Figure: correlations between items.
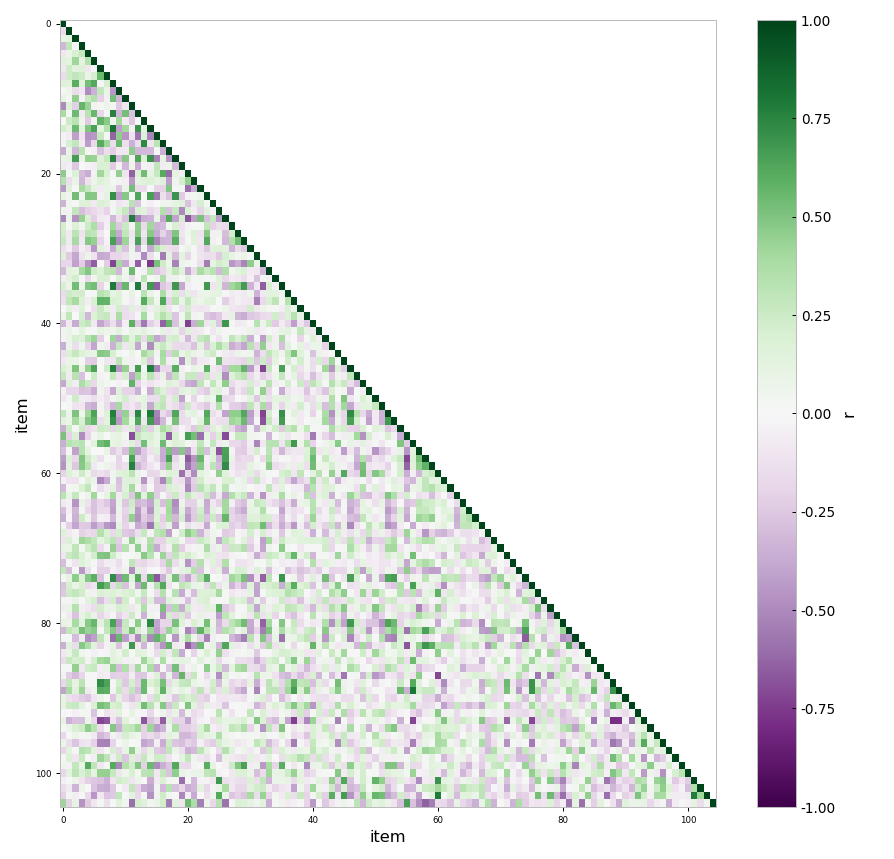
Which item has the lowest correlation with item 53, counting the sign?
32
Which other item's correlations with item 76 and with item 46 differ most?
103
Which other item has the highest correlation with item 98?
88
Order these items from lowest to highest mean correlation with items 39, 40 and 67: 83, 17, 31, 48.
48, 31, 83, 17
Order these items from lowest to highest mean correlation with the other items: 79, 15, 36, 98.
15, 79, 98, 36
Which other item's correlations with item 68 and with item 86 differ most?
74
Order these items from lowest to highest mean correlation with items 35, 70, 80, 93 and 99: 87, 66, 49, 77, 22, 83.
49, 66, 87, 22, 83, 77
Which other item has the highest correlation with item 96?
93
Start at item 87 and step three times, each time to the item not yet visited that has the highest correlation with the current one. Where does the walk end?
26
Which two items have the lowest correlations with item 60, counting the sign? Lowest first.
87, 19
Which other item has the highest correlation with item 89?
56
